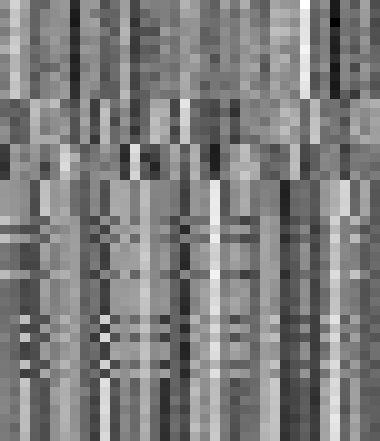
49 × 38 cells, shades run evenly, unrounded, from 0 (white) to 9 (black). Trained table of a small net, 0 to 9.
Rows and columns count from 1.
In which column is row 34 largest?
19
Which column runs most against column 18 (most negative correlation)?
16
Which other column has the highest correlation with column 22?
15
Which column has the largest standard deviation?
34
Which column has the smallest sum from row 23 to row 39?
22
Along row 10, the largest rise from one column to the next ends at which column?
32
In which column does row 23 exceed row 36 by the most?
11
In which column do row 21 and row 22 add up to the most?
29
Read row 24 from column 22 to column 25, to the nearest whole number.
1 6 4 3
